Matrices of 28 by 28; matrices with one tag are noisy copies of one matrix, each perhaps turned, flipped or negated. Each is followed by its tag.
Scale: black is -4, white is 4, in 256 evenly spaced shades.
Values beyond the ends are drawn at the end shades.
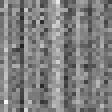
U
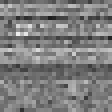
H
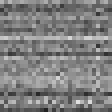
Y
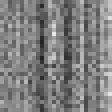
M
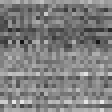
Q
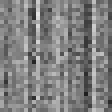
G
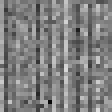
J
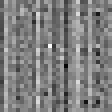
J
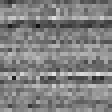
G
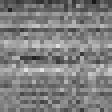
M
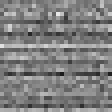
J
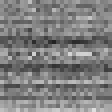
M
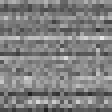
Y
